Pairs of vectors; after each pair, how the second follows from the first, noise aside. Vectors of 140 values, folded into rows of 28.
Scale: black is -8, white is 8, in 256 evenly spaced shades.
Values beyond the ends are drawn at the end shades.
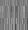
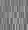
sign-scrambled.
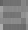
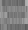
reversed.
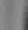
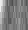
reversed, negated, scaled up.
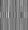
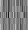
negated, scaled up.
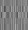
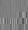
reversed, partly zeroed.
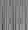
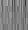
reversed.
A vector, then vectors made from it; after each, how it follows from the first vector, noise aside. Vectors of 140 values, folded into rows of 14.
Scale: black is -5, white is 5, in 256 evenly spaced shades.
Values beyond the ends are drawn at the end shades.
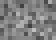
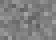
reversed, negated, shrunk.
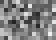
reversed, negated, scaled up.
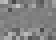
wrapped around, partly zeroed.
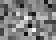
scaled up.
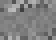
wrapped around, partly zeroed.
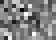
reversed, negated, scaled up.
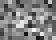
scaled up.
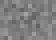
reversed, negated, shrunk.
